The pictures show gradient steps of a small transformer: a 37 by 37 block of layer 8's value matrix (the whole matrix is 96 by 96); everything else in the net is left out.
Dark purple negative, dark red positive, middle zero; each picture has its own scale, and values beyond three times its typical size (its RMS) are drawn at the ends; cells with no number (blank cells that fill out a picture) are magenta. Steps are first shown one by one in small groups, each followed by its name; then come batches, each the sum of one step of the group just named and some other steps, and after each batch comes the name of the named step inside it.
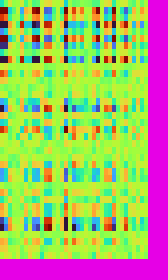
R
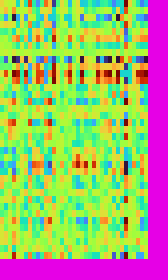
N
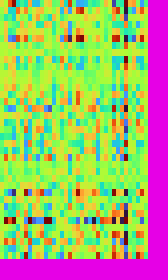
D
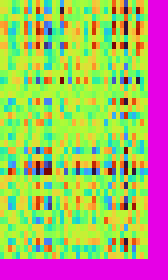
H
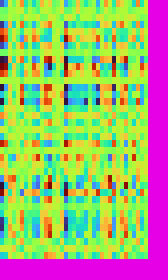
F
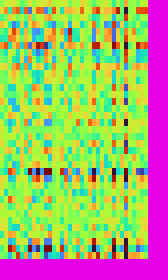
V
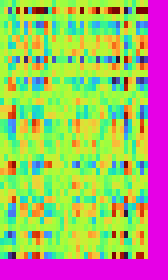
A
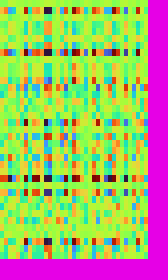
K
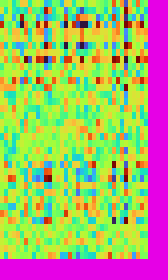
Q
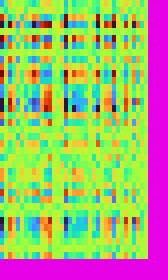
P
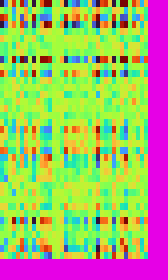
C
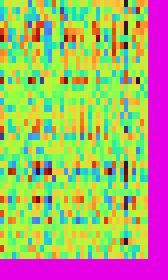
H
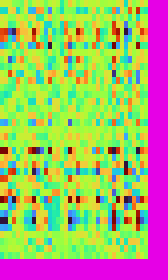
H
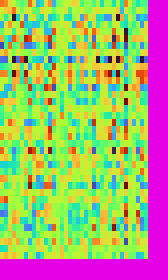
N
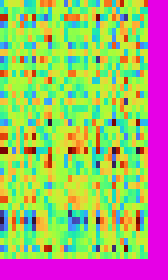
C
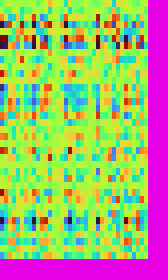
P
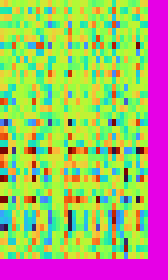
V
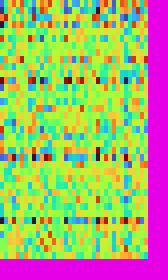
C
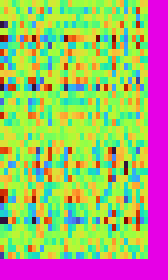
H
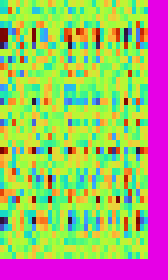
F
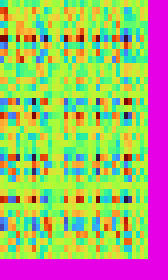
R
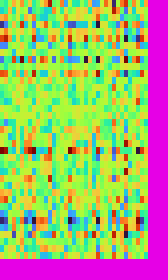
C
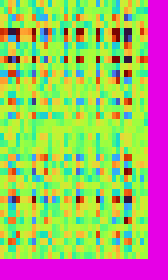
Q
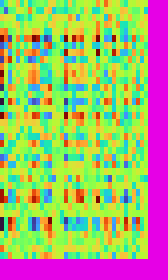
P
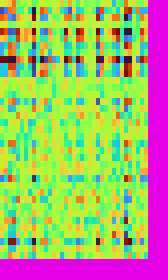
D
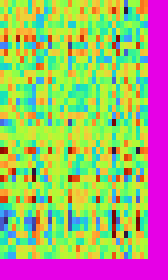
A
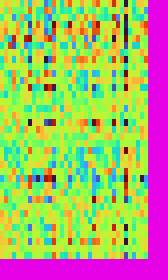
Q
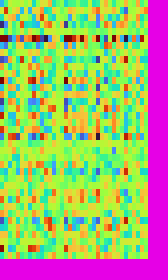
R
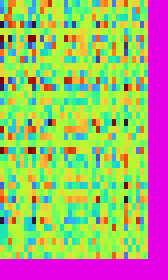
C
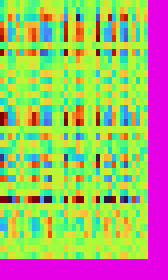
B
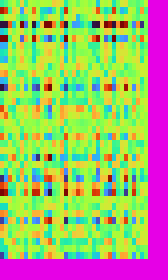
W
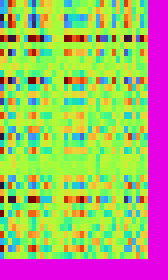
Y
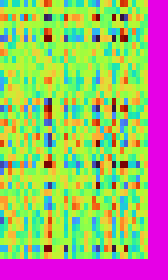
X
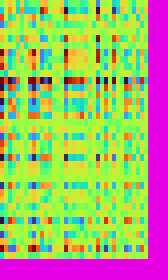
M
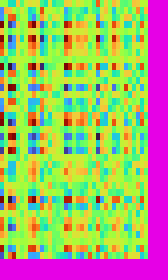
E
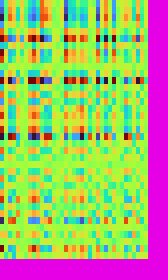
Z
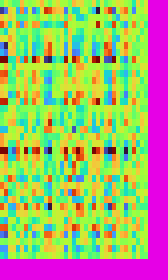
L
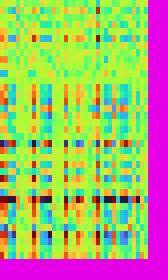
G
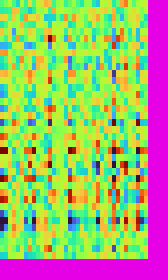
X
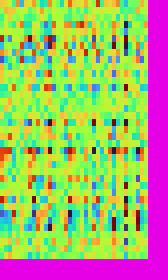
E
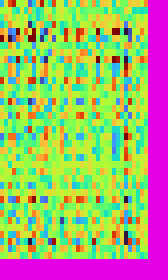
Y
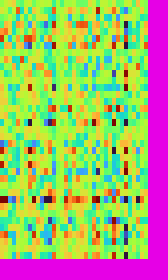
G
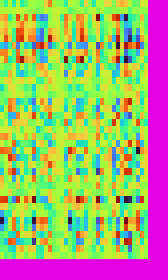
X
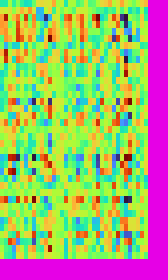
X
